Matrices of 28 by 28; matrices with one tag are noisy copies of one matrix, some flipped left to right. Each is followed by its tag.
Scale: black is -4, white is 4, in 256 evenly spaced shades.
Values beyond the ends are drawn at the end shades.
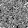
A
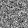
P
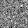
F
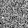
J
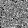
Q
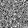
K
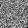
Q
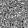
P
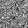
J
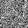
J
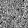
J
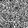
A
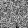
F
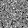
K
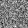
K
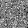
Q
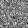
J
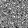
F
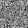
Q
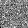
Q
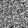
F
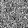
J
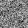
P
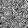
J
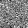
A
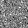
J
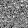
F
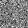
K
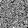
Q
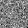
Q
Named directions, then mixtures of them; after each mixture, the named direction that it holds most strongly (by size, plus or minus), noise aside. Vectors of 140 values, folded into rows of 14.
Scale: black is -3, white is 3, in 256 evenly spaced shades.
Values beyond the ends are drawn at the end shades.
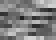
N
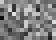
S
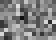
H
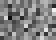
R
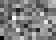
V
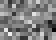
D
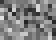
S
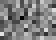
R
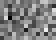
R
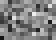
V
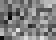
R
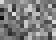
S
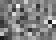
H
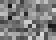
D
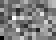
V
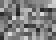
H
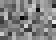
R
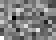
V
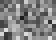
H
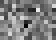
S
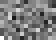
V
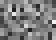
S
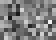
H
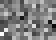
H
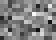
D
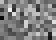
S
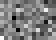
V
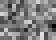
D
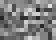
S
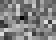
H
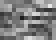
N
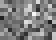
S
